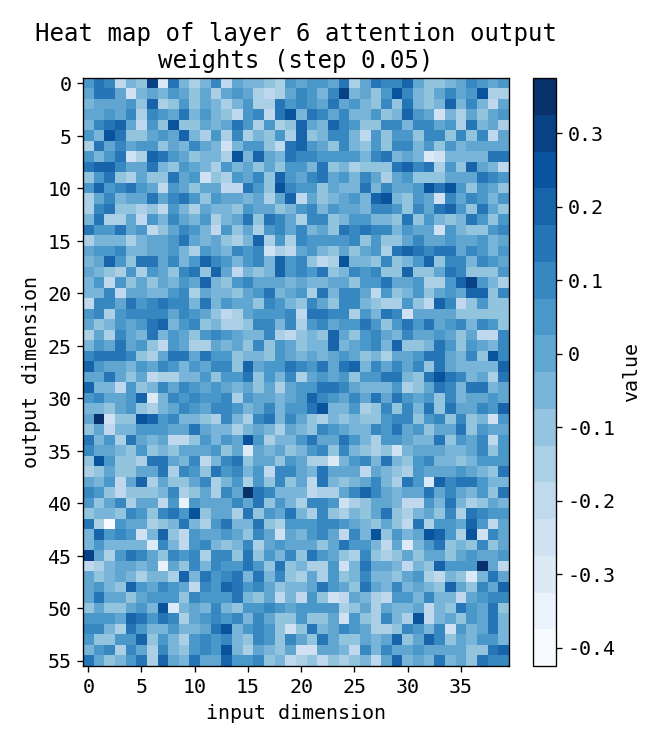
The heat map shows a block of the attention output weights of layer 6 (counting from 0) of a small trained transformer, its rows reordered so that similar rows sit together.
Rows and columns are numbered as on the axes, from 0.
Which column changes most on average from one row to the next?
32
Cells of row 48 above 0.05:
12
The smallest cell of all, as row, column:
42, 2
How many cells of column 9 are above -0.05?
32
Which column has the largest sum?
1
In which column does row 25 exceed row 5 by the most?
26
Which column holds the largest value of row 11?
28
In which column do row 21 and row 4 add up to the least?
35
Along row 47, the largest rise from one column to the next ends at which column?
9
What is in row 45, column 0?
0.3
